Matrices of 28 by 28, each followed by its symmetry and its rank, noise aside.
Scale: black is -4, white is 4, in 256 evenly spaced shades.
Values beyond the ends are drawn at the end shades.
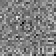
symmetric, rank seven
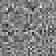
no symmetry, rank five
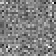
no symmetry, rank six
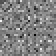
symmetric, rank five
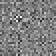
symmetric, rank six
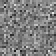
no symmetry, rank seven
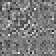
symmetric, rank seven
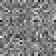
no symmetry, rank six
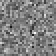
no symmetry, rank seven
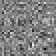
no symmetry, rank five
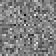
no symmetry, rank seven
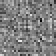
antisymmetric, rank six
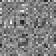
symmetric, rank five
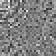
symmetric, rank seven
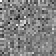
symmetric, rank seven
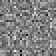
no symmetry, rank five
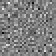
symmetric, rank five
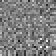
no symmetry, rank five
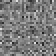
no symmetry, rank seven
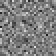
antisymmetric, rank six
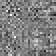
no symmetry, rank five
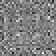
no symmetry, rank six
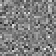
no symmetry, rank five
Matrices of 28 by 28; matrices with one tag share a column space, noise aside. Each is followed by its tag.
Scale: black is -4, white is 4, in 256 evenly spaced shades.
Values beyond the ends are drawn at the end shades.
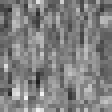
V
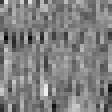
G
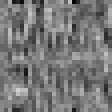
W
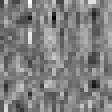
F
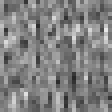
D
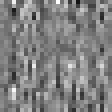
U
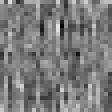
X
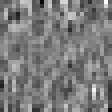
U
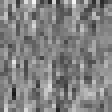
U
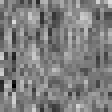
F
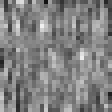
X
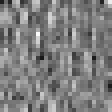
F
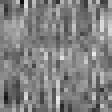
X
